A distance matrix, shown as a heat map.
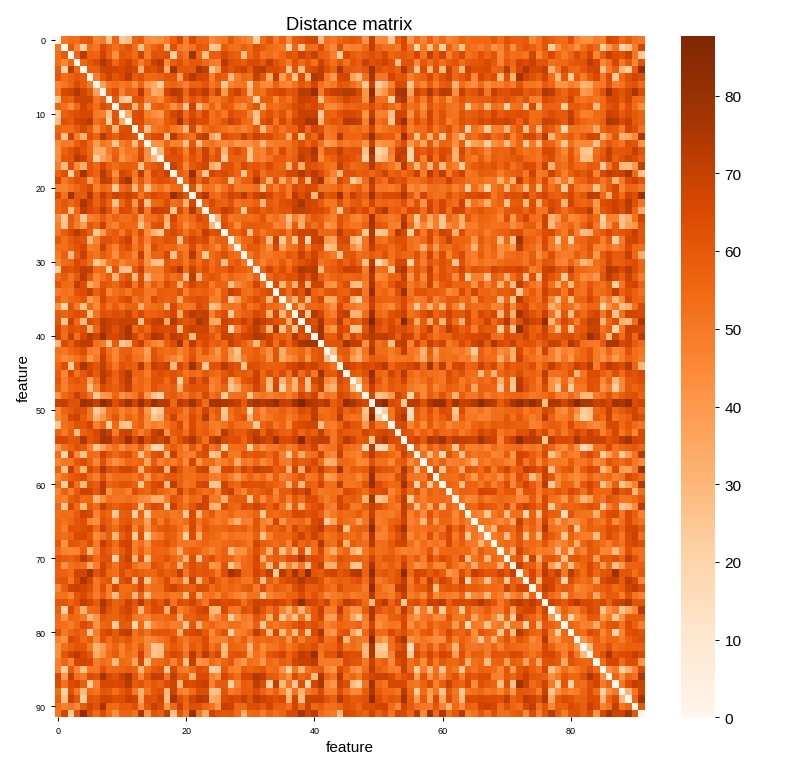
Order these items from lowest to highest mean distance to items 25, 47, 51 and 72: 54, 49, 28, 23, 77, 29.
77, 28, 29, 23, 54, 49
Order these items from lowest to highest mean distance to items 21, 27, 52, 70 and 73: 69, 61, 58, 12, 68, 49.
12, 69, 68, 61, 58, 49
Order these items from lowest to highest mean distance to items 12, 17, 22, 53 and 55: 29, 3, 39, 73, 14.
14, 73, 3, 29, 39
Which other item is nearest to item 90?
61
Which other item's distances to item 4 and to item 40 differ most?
89
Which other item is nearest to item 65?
42
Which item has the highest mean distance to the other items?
49
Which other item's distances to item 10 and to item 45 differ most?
41
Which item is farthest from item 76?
38
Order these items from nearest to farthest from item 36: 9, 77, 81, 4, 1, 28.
1, 4, 77, 81, 28, 9
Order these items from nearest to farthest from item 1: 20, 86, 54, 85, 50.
85, 86, 20, 50, 54
